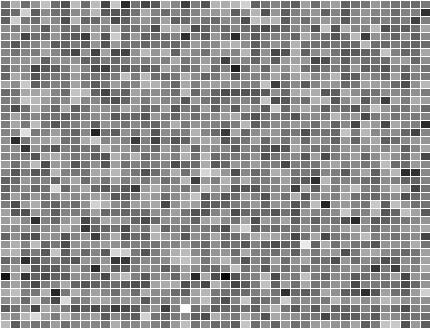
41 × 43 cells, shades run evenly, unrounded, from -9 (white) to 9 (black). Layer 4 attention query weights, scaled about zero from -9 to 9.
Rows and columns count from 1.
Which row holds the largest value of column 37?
37
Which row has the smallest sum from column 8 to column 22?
22
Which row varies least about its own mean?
15
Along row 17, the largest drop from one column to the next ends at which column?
24
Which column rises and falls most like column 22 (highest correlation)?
23
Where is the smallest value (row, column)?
39, 19
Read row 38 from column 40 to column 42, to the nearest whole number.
-3 -1 -1
